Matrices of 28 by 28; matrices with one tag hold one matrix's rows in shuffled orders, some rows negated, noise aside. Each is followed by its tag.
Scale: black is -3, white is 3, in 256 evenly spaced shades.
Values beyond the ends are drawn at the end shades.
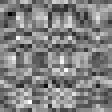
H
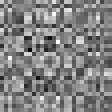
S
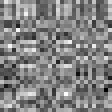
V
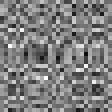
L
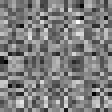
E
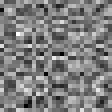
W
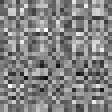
L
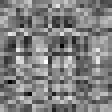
H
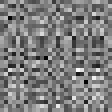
L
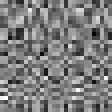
E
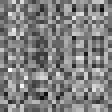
L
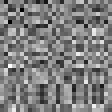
L
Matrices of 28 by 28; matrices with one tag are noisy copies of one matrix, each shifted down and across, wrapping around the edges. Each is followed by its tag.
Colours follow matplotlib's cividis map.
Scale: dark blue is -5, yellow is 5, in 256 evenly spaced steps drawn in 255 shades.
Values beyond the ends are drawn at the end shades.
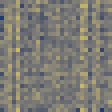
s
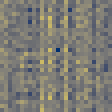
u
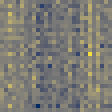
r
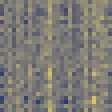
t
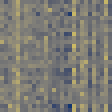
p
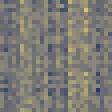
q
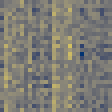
q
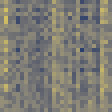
q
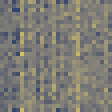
p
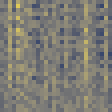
t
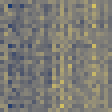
r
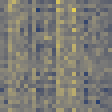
q
